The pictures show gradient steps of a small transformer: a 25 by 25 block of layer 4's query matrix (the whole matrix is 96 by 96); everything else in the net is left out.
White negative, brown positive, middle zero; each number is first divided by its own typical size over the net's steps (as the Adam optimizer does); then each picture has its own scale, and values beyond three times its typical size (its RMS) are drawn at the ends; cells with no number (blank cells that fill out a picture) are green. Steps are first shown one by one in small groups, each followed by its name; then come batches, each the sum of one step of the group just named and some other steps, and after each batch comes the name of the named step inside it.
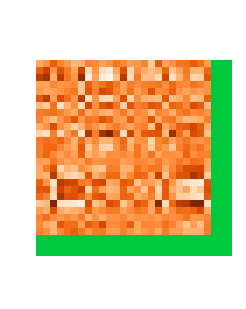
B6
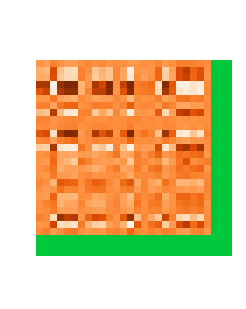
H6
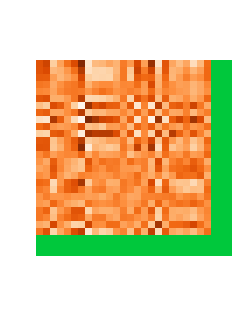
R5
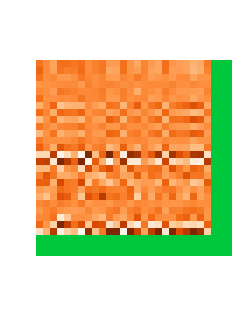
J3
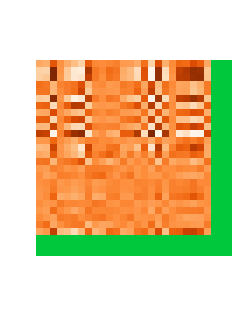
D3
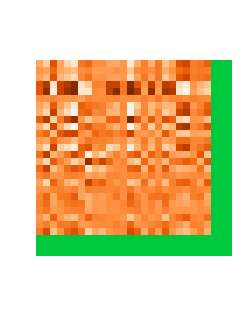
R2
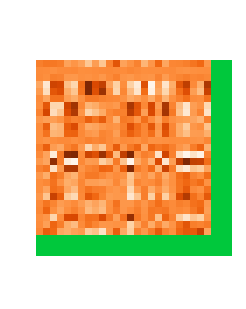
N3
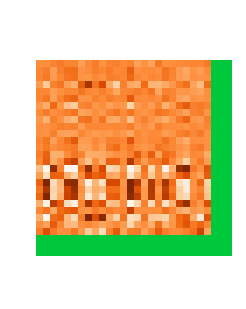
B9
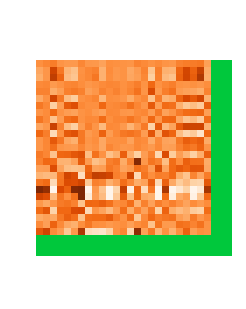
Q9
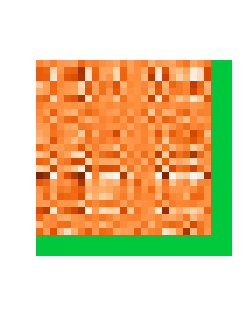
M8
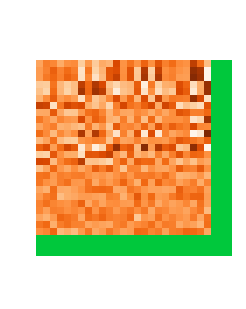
D3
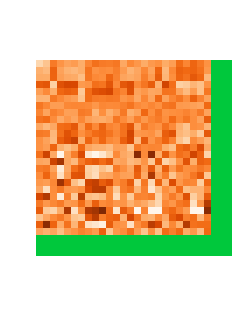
H6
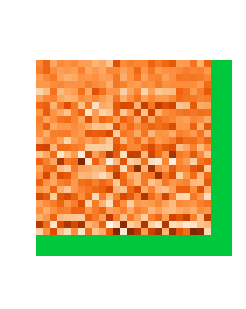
J3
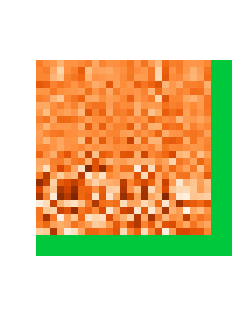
M8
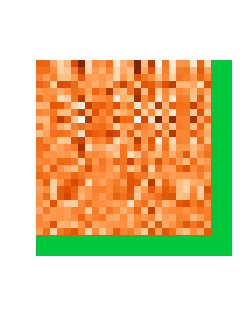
R5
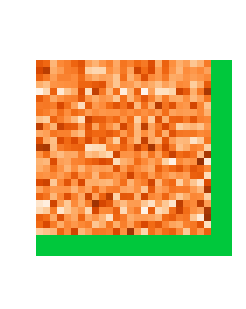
R5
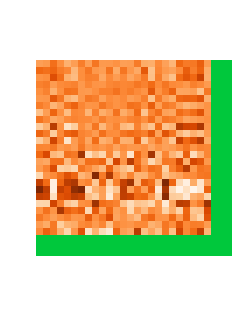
Q9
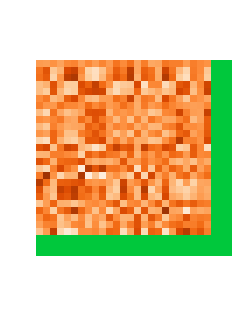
M8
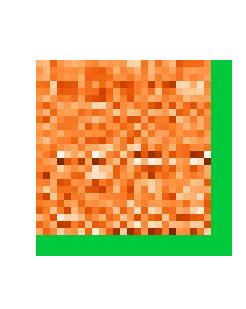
J3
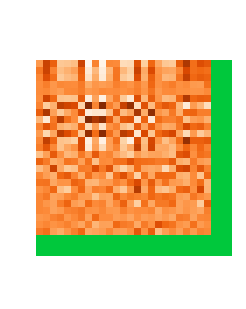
R5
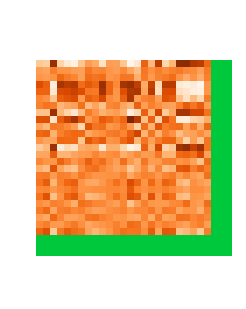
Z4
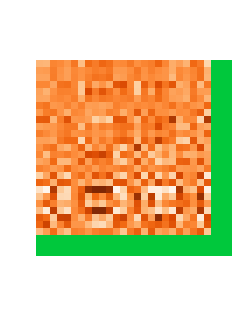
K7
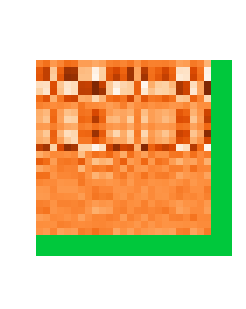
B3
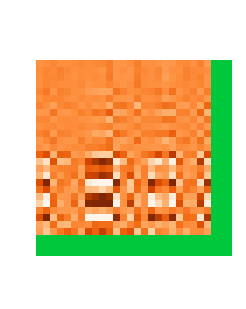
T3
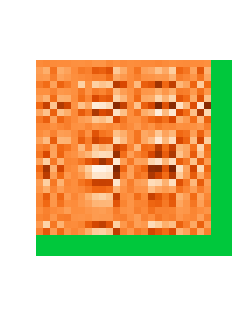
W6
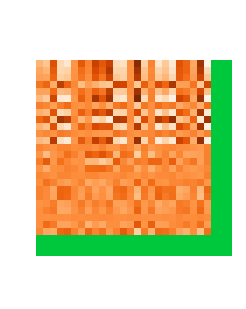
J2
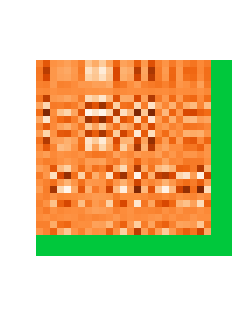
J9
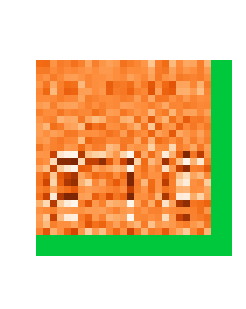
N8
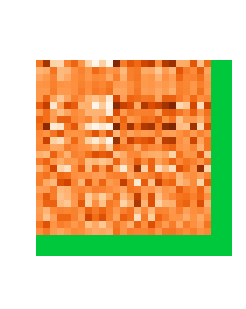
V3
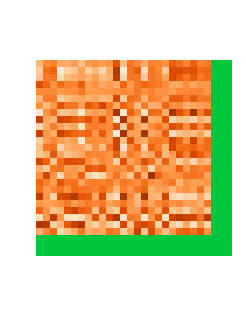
J9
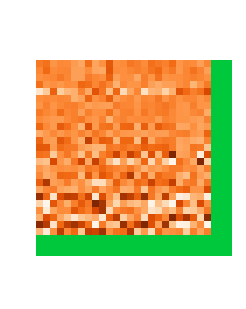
T3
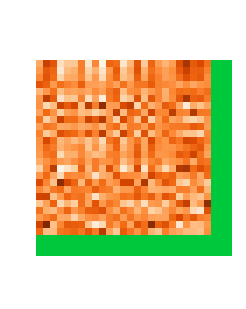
J9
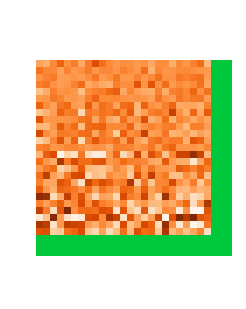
N8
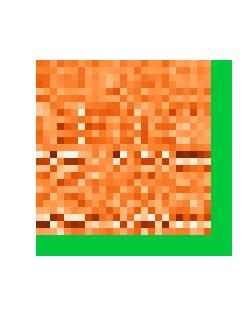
N8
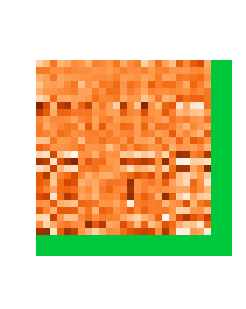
N8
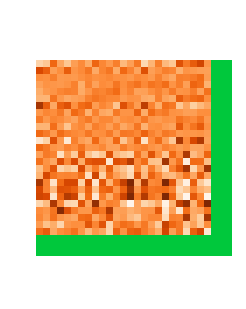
N8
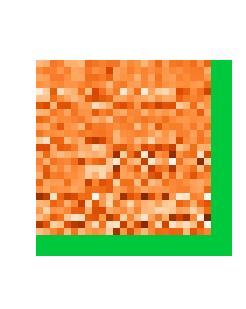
W6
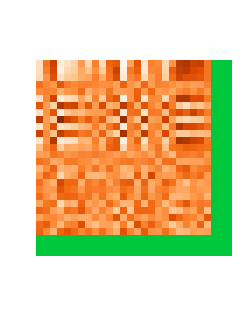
J2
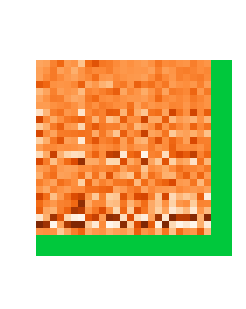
K7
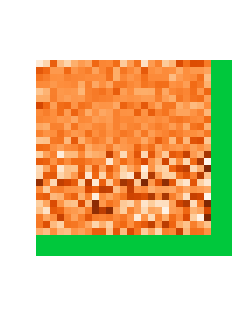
K7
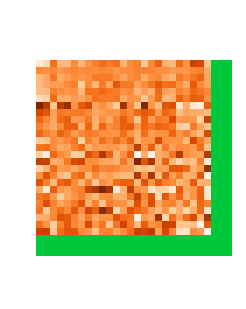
K7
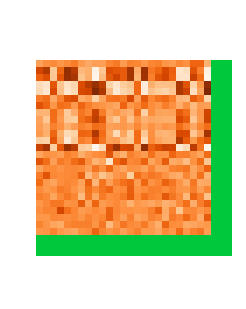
B3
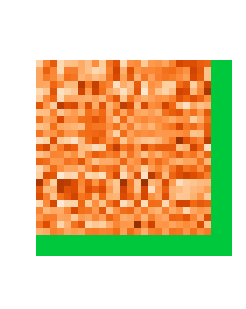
B3
